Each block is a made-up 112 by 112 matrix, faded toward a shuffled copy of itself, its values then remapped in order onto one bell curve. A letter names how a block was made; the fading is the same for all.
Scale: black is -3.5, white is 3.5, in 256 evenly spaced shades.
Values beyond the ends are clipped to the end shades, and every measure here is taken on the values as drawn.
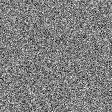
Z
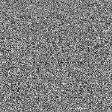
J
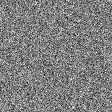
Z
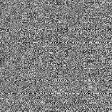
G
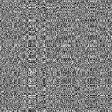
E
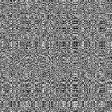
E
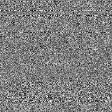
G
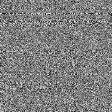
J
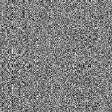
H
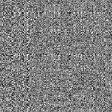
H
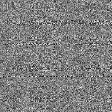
G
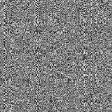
H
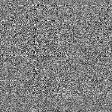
J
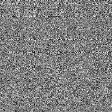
J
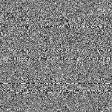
G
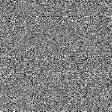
G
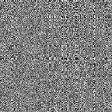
H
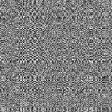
E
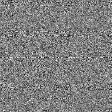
J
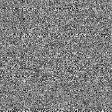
J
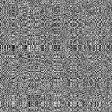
E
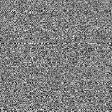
G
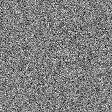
Z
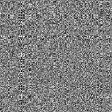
H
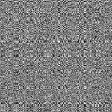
E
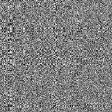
H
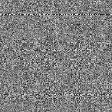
G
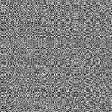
E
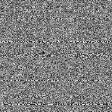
G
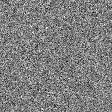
Z
